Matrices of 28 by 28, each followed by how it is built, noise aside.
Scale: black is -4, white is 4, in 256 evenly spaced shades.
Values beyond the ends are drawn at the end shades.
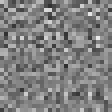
low rank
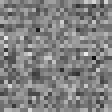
blocks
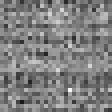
blocks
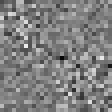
block diagonal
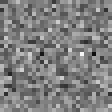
repeating columns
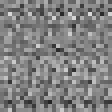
repeating columns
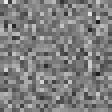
low rank
